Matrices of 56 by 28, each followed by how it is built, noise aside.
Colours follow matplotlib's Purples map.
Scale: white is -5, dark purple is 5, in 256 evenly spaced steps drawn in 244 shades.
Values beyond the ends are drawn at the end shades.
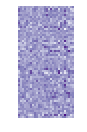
low rank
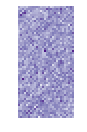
Hankel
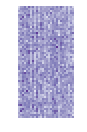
blocks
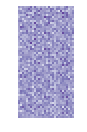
repeating rows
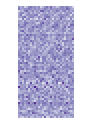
repeating columns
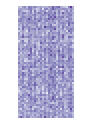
blocks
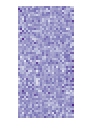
low rank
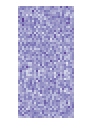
blocks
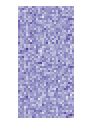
repeating rows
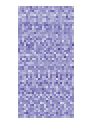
repeating columns
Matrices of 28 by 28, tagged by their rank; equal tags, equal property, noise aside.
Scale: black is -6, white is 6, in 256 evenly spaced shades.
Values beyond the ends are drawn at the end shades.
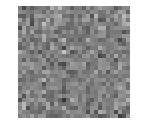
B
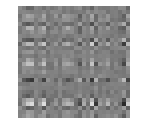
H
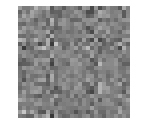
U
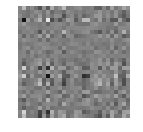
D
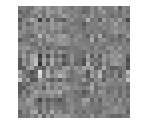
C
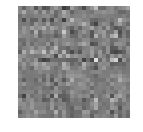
U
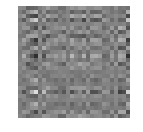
D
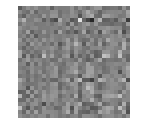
U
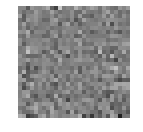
B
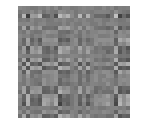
H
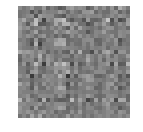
U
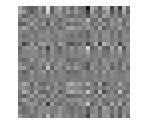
D
